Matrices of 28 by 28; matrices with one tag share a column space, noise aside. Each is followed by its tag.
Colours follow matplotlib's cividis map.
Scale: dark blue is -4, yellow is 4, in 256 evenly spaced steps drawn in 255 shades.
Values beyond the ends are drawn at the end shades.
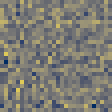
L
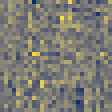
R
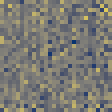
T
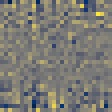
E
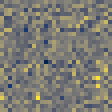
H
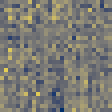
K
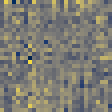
R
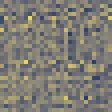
H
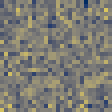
L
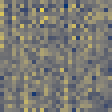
K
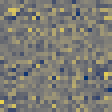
H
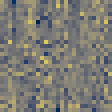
L
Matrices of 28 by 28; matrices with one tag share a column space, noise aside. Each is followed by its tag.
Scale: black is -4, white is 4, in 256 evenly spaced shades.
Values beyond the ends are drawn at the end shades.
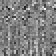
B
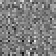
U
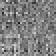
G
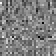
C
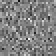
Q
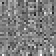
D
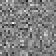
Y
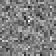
Q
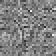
Y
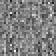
G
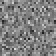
Q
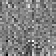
U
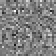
Y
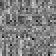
C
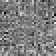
D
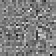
Y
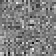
U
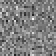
Q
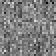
G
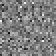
Q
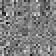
D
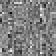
G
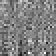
U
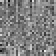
D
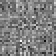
U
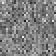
G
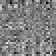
U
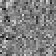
C
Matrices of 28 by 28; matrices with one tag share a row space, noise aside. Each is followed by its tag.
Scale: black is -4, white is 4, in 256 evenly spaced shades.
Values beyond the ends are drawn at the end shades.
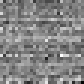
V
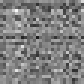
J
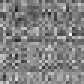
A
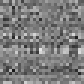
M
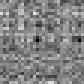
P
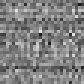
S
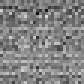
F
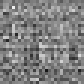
M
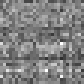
V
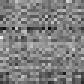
A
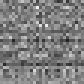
F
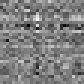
P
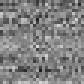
F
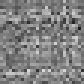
J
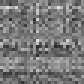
F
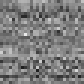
F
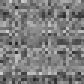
A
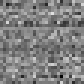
V
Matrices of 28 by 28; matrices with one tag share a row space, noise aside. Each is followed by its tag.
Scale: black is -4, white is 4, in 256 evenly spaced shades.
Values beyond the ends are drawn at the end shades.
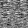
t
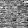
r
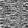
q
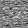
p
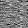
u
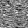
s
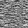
q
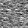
t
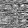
r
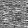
p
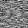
u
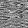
u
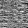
r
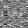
t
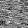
u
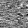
u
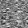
s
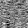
s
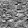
s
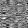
s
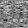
t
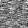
u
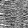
q
